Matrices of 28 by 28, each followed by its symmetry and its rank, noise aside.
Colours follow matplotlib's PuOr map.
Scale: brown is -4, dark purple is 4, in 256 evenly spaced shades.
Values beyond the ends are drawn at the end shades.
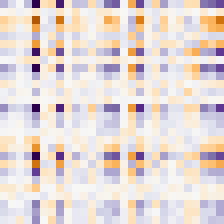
no symmetry, rank one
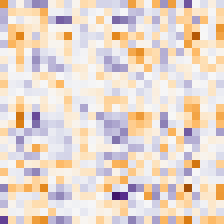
no symmetry, rank three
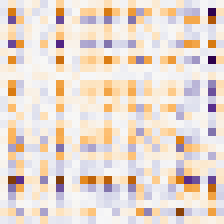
no symmetry, rank two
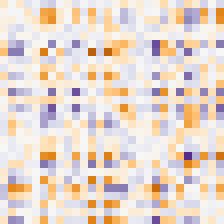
antisymmetric, rank two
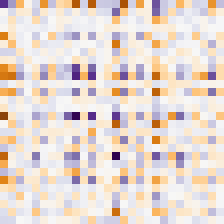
no symmetry, rank two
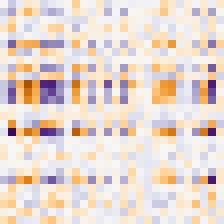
no symmetry, rank one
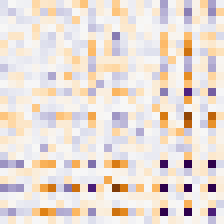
symmetric, rank one
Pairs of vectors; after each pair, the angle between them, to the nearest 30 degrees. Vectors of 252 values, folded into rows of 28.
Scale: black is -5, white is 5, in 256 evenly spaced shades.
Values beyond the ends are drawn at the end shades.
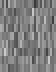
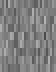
30 degrees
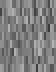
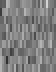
90 degrees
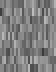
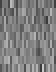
90 degrees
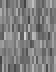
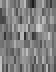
150 degrees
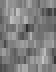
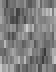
150 degrees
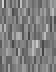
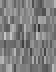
90 degrees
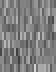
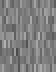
30 degrees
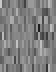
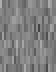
30 degrees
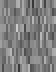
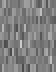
120 degrees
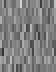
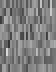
120 degrees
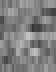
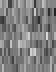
60 degrees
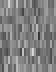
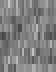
30 degrees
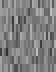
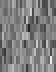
90 degrees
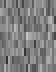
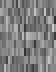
30 degrees
